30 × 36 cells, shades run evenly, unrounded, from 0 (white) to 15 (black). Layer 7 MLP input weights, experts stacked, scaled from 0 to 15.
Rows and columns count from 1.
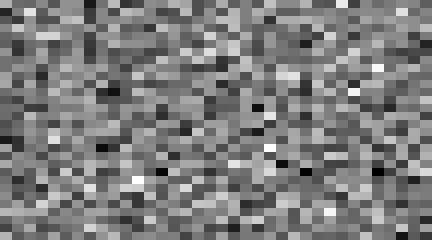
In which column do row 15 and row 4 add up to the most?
26
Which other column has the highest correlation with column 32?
28
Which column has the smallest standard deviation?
7
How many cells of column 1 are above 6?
23
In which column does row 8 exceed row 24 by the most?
8
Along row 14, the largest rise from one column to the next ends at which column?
22
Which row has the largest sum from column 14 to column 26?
29
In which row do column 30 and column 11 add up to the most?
1
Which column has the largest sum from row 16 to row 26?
2
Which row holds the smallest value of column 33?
18
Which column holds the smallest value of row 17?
17
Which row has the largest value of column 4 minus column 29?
24
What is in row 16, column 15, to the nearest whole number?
6
